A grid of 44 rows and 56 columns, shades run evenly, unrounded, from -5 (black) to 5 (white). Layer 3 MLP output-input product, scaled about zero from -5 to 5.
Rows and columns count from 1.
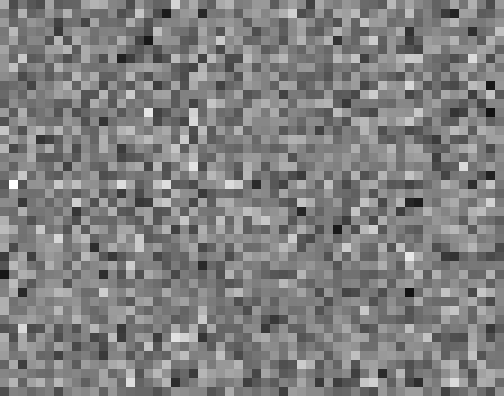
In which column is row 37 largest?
3
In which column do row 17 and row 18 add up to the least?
14
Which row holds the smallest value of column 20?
43
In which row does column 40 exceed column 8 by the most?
7
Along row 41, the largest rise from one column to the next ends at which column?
34
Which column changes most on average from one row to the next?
55
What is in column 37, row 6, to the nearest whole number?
-1
